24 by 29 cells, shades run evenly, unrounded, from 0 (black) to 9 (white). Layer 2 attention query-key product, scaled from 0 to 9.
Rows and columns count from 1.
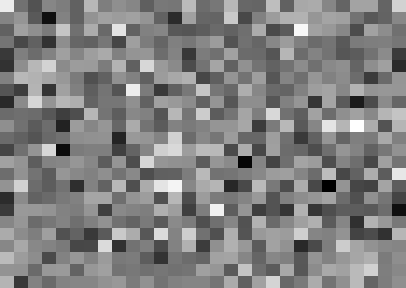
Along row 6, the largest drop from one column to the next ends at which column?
29
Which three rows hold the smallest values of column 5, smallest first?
13, 11, 10
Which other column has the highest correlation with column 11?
28
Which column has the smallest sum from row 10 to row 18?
5
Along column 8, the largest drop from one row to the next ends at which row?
18
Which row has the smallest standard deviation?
4
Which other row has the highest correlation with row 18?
6
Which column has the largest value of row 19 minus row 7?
27
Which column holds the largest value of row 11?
26
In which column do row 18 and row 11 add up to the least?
19
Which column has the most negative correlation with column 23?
16
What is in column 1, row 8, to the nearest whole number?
3
